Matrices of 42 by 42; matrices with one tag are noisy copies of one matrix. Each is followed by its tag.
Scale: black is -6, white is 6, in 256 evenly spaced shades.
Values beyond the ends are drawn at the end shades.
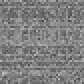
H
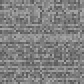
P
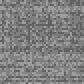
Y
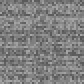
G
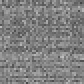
Y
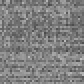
Y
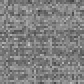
G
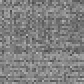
Y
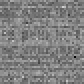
H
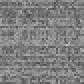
H
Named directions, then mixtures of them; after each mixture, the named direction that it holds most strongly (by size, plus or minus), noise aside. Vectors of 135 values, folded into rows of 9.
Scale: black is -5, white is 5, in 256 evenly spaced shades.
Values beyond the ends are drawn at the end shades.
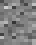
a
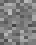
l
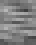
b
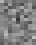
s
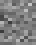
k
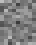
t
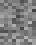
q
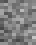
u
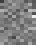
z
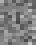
s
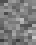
u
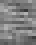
b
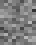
q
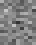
q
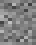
k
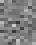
k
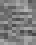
b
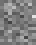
l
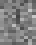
z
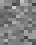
a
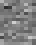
a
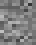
k
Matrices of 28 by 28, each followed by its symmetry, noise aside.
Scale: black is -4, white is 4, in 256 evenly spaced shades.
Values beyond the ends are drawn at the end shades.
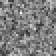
antisymmetric.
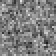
no symmetry.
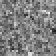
antisymmetric.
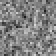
no symmetry.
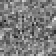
same after a half turn.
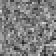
antisymmetric.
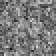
same after a half turn.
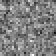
antisymmetric.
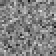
symmetric across the other diagonal.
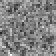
symmetric across the other diagonal.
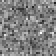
same after a half turn.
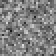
symmetric.
